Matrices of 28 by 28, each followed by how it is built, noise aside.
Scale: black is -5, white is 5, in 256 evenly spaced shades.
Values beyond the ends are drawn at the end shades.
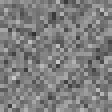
Hankel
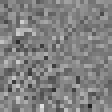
lower triangular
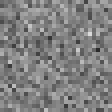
noise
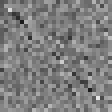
diagonal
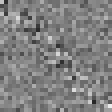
banded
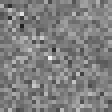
banded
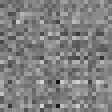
low rank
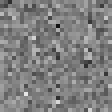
uneven columns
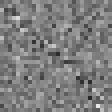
banded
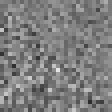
lower triangular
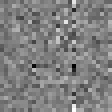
uneven columns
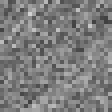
Hankel
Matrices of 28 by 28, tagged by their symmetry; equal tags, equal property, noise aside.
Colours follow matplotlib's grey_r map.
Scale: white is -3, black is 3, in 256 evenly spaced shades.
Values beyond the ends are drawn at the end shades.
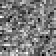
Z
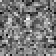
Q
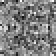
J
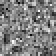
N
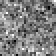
N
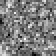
N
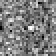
J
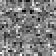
Q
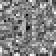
J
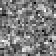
Z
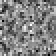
J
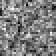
Z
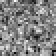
Z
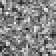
N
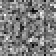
J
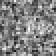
J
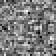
J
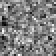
Z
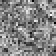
N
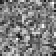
N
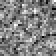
N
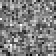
N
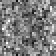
J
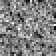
N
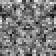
Q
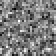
Z
